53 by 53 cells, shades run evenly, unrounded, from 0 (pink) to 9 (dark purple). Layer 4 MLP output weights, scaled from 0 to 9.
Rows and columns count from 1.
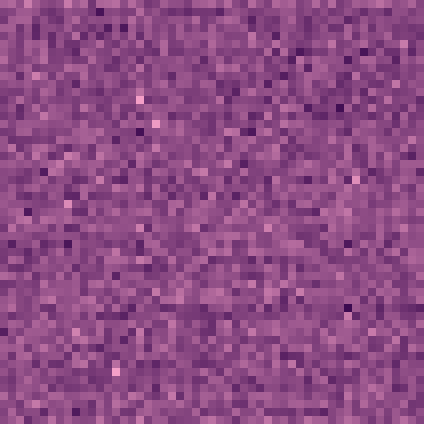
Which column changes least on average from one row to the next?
24
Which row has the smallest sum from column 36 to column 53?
1
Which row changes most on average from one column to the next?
23
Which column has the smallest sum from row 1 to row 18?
4
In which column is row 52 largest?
10
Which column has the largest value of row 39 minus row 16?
20
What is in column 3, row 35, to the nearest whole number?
5
